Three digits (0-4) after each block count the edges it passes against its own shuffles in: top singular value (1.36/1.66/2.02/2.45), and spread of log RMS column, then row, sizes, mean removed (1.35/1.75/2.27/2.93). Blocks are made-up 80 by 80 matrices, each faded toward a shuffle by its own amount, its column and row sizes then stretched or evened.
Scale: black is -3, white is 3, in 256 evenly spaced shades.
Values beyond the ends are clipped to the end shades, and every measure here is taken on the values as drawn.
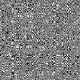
3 3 2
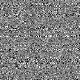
2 1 4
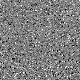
0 0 2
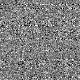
1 1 3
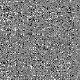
1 3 3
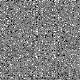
1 2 2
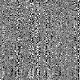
3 4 0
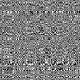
4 1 4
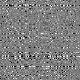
4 1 4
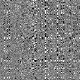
3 4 2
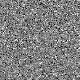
1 1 2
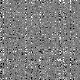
1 4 3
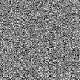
3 1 1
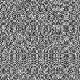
4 0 0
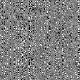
3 4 0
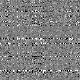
2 3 4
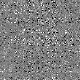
0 3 3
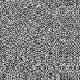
4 0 1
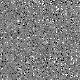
1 3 1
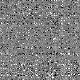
2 2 4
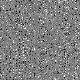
0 3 0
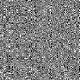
3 3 2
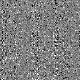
2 3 1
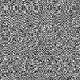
4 1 1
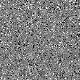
1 1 2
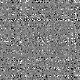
0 3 4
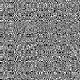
4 1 3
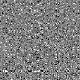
3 2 2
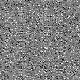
3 0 0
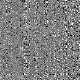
1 4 2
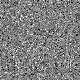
1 0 1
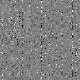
2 3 1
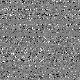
1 0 4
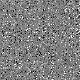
1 3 2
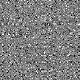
3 1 2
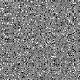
3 2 0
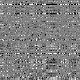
4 1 4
